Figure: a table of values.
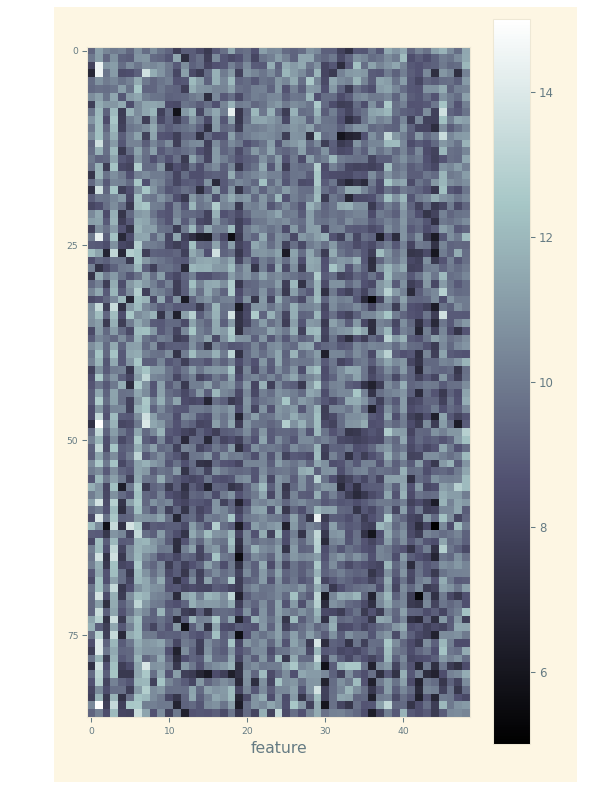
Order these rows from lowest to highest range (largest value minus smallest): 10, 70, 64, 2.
10, 64, 2, 70
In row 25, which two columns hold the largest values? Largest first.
6, 13
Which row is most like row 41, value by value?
82
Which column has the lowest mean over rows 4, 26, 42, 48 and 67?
44
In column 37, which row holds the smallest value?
24
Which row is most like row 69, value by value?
53
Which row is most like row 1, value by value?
54
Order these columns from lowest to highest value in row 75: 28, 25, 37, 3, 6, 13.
13, 25, 37, 28, 6, 3
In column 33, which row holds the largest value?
79
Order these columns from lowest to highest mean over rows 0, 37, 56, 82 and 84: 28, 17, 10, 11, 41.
11, 41, 10, 28, 17
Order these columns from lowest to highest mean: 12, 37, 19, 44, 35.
19, 44, 12, 35, 37
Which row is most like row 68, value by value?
63
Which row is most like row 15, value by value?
66
